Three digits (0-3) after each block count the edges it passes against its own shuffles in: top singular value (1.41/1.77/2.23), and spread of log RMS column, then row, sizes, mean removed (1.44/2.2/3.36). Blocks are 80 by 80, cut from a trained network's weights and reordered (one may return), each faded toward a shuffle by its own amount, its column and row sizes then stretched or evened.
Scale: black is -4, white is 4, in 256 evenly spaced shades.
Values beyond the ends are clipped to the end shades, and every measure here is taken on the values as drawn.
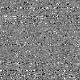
1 0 2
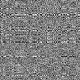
3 0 2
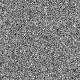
0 0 0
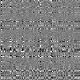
3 1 3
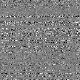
0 1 3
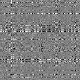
3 1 3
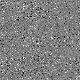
0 1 1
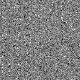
0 2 0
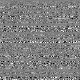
0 0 3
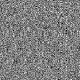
2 1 0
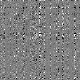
1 3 2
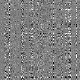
3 3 1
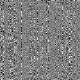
2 3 0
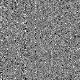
0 2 0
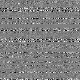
1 0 3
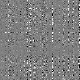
1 3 2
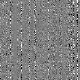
1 3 1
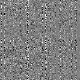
0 3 1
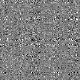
0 2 2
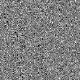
0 2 0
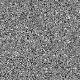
0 1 1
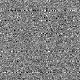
2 0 2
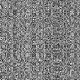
3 1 1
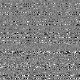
0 1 3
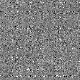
0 1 2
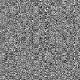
3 2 0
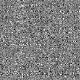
1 0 2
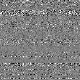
1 1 3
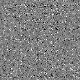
1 1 1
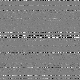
3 0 3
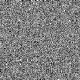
2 0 1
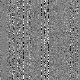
1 3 0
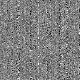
1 2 0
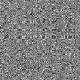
3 1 1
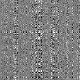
3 3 1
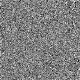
0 1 0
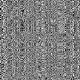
3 2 1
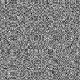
3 0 1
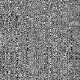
2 2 0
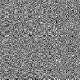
3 2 1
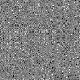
2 1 0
